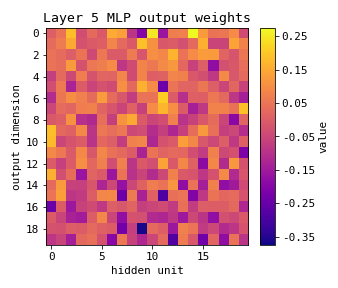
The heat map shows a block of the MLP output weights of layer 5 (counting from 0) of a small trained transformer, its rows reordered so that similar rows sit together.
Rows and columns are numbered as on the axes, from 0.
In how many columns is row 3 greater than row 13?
15
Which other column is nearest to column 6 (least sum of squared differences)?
1
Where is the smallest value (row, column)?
18, 9
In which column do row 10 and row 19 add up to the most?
13
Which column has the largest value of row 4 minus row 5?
11
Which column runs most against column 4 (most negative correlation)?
8
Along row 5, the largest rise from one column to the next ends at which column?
12
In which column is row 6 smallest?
19
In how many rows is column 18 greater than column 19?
10
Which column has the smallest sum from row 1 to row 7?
0
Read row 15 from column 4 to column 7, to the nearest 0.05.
0 0.1 0.1 -0.25
